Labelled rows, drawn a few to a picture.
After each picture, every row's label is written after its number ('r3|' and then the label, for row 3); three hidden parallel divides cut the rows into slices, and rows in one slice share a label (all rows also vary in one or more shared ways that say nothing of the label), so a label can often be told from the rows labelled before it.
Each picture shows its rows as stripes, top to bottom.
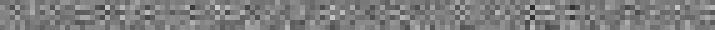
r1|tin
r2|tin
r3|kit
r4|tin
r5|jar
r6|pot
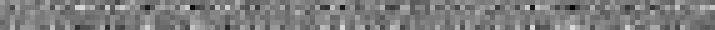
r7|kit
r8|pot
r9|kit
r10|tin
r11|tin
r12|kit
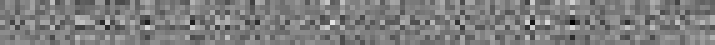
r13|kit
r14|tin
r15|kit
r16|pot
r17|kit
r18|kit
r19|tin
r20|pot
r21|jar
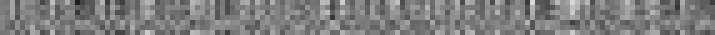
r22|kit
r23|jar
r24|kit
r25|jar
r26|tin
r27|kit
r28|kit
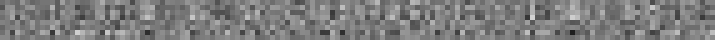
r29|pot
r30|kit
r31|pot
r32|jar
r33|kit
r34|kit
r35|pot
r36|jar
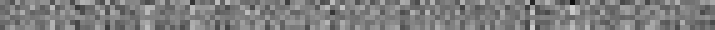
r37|tin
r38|kit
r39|pot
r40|jar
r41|kit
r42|tin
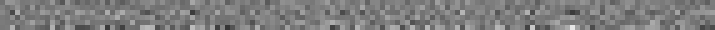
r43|tin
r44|tin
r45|jar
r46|jar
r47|kit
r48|tin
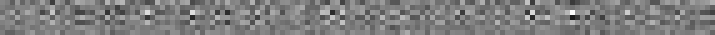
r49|pot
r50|kit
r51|kit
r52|tin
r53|kit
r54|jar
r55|tin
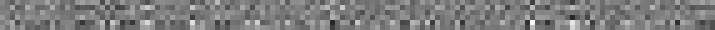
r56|tin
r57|kit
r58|tin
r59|tin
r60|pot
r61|jar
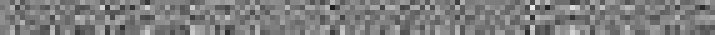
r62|tin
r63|pot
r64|kit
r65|jar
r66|pot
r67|tin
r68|tin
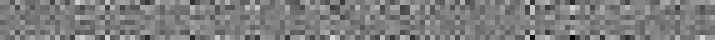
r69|pot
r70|pot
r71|jar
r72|jar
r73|jar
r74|tin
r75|jar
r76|kit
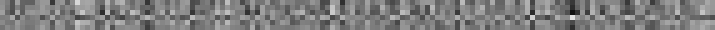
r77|pot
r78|tin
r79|kit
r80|tin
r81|pot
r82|jar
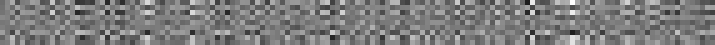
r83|kit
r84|pot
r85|kit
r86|pot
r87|kit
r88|pot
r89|kit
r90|pot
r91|jar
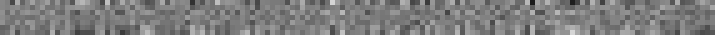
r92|kit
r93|jar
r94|kit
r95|jar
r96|kit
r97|tin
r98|tin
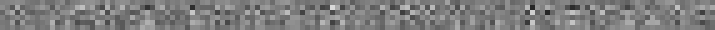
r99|jar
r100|tin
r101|pot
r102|kit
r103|tin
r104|tin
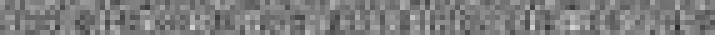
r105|kit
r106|tin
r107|jar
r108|pot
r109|tin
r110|pot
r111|pot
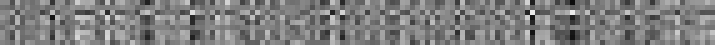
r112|pot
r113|jar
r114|tin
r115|pot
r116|kit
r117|jar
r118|pot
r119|pot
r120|kit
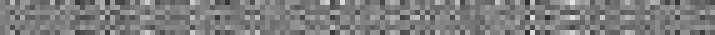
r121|kit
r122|pot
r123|kit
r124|pot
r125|tin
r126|tin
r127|jar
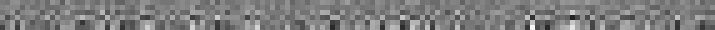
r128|tin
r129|jar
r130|tin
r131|tin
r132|pot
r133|pot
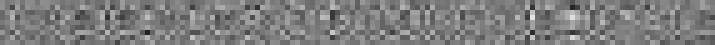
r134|tin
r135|kit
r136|pot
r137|tin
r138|pot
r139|tin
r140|tin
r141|pot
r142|kit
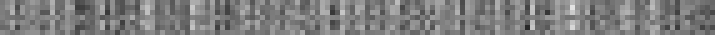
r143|kit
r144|tin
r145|tin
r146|kit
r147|jar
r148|tin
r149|kit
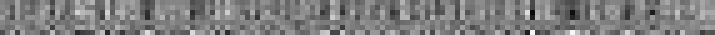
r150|jar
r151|jar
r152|pot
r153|kit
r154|jar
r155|pot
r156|tin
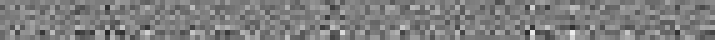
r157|jar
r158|pot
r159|kit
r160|pot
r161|kit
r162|tin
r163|kit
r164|pot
